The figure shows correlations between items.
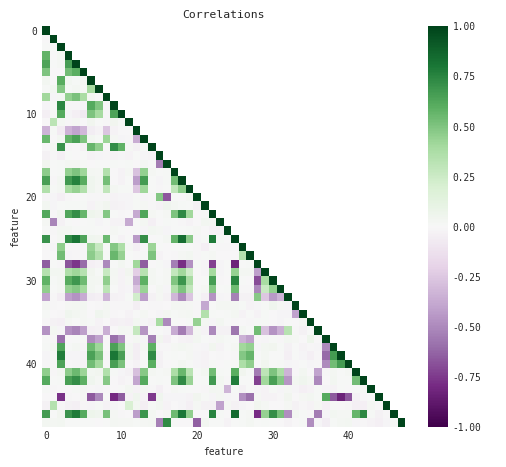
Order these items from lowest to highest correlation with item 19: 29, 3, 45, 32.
32, 45, 29, 3
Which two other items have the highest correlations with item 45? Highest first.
1, 11
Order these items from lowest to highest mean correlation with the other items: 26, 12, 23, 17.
12, 23, 26, 17
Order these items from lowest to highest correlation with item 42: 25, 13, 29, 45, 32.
32, 45, 29, 13, 25
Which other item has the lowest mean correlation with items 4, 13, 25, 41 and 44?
28
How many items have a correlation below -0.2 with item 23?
3
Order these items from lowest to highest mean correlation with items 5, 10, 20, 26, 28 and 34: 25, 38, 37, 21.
37, 25, 21, 38
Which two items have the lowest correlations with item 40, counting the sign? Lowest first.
44, 37
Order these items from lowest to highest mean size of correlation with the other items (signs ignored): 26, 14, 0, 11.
11, 26, 14, 0
